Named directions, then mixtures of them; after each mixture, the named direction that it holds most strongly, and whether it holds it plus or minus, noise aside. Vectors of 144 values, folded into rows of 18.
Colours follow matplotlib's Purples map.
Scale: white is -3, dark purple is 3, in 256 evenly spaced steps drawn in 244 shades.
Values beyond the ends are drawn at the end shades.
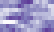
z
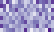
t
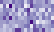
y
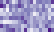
t, plus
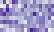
t, minus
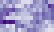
z, minus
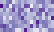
y, minus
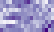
z, plus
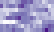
z, plus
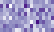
y, minus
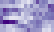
z, minus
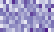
t, minus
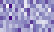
y, plus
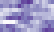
z, plus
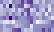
y, plus
